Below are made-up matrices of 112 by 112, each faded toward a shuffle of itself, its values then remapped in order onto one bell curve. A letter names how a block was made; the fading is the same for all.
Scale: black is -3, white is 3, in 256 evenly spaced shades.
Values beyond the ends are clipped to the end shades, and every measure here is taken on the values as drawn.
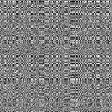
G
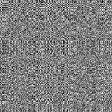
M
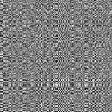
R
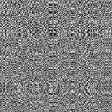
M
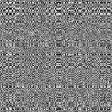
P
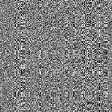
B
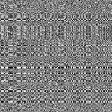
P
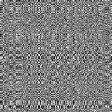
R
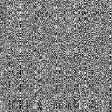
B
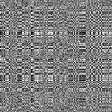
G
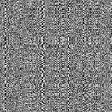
B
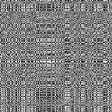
G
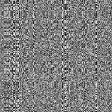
B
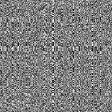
B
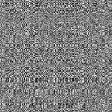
M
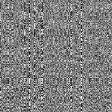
B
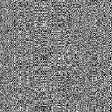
B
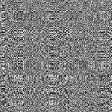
M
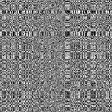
R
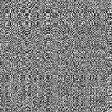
M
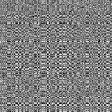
P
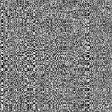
B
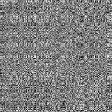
M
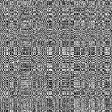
R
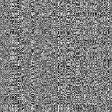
B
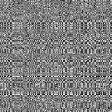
P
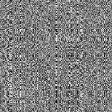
B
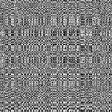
G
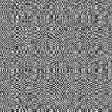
R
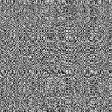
M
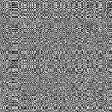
R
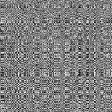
R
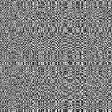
R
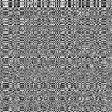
P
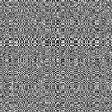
P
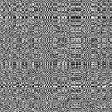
P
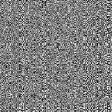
B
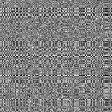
P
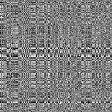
G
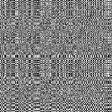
G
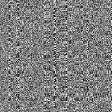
B
